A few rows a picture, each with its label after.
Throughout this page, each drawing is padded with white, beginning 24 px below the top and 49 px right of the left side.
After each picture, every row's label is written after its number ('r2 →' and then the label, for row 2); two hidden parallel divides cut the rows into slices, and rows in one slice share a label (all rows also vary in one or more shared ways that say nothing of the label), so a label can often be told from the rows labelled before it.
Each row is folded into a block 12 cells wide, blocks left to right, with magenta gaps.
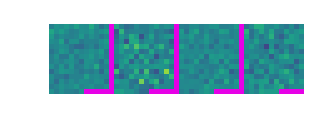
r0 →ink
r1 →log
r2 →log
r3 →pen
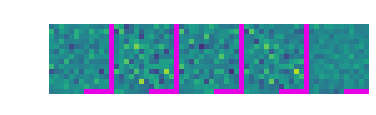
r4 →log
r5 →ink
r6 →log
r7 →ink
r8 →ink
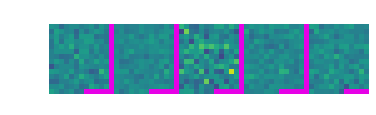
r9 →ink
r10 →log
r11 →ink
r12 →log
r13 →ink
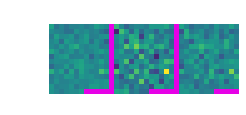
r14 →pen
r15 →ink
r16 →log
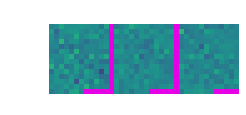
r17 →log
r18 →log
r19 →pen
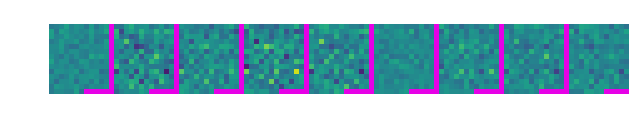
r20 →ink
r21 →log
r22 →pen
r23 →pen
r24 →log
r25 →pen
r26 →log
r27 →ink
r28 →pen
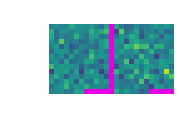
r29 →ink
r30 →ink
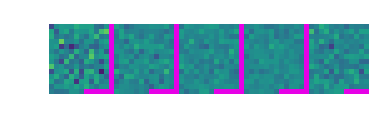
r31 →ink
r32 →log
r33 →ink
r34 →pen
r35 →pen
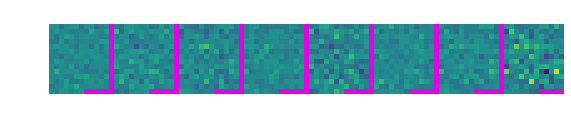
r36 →ink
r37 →pen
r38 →log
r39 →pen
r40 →pen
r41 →pen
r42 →log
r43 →ink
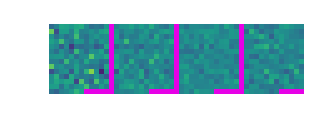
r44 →pen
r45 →ink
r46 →pen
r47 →ink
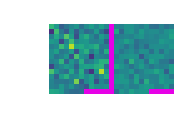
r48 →ink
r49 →pen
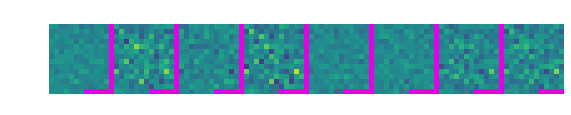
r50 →pen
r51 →log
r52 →log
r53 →ink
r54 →ink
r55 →log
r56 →ink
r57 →ink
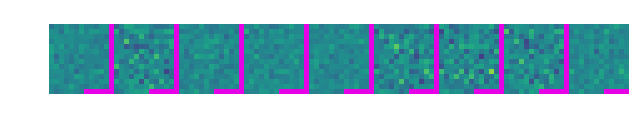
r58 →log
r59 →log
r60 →log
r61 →pen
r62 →log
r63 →log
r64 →log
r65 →pen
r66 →log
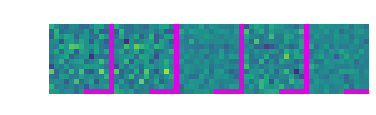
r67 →pen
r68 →pen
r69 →log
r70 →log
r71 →pen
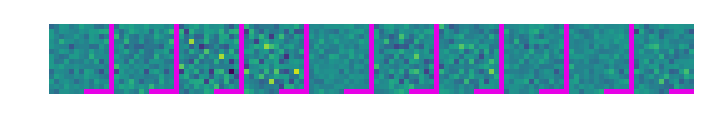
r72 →ink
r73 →ink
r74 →ink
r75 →log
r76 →ink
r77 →log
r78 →log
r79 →log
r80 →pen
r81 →ink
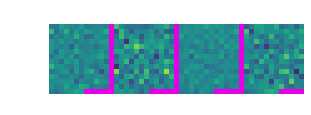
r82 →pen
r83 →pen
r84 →ink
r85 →pen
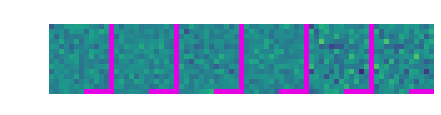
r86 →ink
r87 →pen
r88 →pen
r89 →ink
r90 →log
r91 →ink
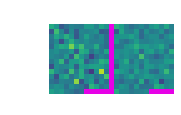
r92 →ink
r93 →ink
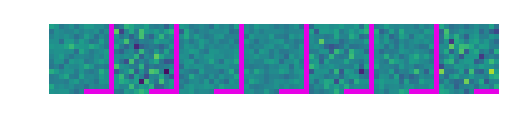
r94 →log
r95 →pen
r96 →ink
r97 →pen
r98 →ink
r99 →pen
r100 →pen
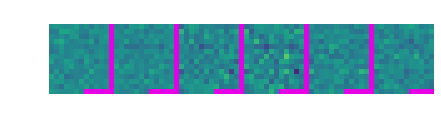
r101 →log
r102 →log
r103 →log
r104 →log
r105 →pen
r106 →ink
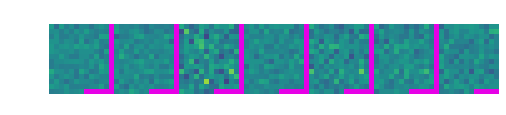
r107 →pen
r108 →pen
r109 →ink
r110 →ink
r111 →pen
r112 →pen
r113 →ink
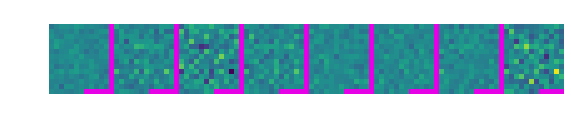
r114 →log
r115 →pen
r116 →ink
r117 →pen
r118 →pen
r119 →pen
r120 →pen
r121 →log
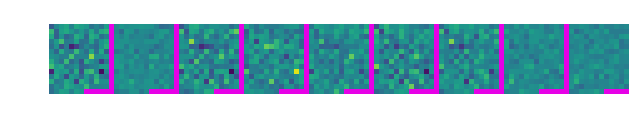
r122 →ink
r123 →log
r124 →log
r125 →pen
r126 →ink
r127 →pen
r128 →log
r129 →pen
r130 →pen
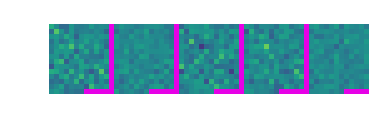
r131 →ink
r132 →ink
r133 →log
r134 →ink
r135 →ink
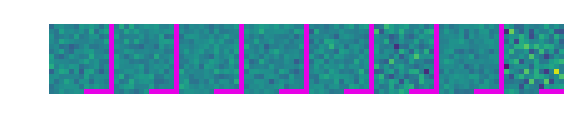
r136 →ink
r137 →ink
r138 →pen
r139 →log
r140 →ink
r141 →pen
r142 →ink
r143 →ink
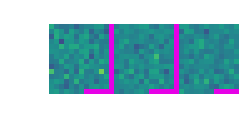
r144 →pen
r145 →log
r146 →ink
